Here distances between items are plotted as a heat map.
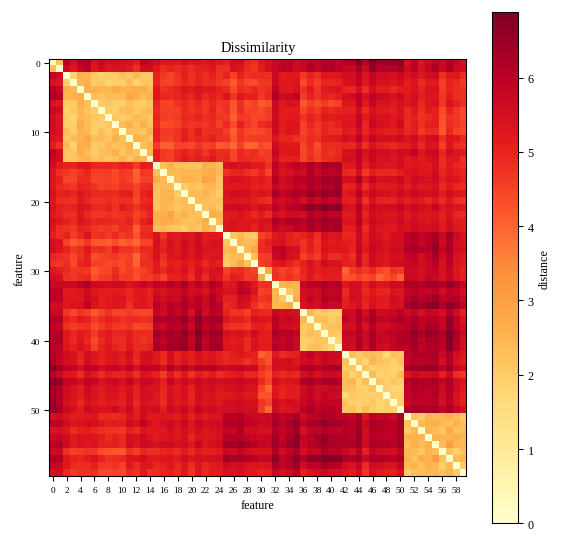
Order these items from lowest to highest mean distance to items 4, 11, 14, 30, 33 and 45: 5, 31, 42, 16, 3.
3, 5, 31, 42, 16
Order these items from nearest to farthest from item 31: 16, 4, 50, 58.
50, 16, 4, 58
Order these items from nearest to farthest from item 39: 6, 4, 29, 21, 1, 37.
37, 6, 4, 29, 1, 21
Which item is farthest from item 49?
0
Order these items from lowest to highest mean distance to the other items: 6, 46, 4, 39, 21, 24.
6, 4, 24, 21, 46, 39
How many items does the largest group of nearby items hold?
13
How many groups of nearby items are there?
9
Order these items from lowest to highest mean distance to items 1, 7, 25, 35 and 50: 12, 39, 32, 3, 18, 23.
12, 3, 32, 18, 23, 39
